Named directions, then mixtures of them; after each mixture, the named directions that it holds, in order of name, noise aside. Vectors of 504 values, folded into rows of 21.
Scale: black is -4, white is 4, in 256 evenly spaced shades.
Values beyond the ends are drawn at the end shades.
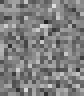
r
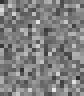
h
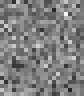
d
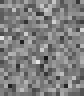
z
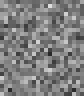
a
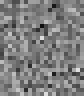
r.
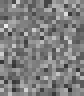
d, r.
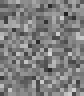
a.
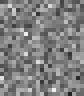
a, h, z.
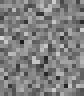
z.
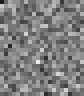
h, r, z.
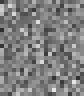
h.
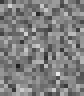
d, h, z.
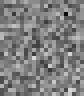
a, d, h.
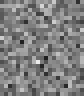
z.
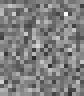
a, d, h.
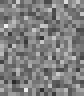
d, r.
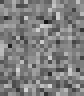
r.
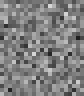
a.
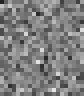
h, z.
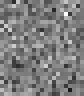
d.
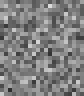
a.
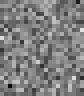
d, r, z.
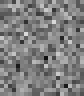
d, z.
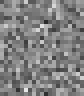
r.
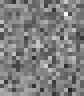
a, d.
